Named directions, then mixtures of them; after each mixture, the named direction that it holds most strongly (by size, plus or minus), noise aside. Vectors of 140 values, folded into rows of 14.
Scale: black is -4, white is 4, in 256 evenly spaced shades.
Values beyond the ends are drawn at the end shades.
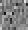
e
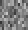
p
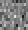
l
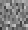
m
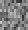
l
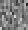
e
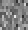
l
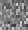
m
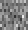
l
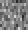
l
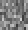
l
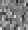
l
